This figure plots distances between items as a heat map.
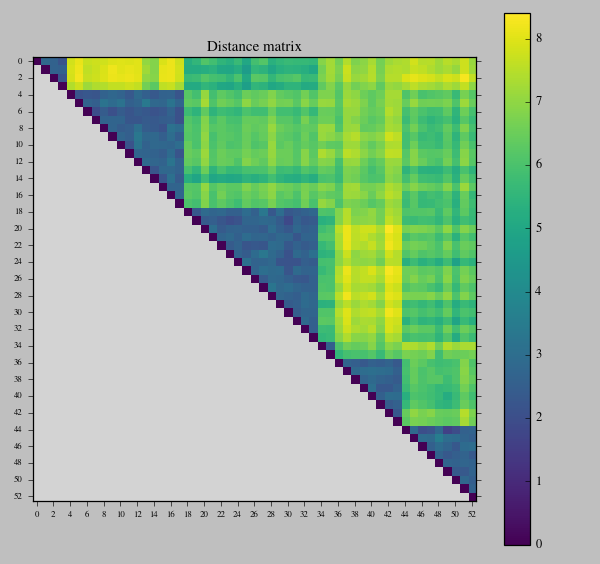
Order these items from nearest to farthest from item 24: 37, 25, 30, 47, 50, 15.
30, 25, 50, 47, 15, 37
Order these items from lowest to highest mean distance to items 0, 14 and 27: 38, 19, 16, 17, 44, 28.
19, 28, 17, 16, 44, 38
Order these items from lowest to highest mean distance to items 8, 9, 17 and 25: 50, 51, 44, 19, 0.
19, 50, 44, 51, 0
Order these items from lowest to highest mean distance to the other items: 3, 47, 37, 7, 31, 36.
31, 7, 47, 36, 3, 37
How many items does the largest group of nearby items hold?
16
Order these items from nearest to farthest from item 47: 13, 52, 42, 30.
52, 13, 30, 42
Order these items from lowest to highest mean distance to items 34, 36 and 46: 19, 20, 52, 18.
52, 19, 18, 20
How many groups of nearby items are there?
6
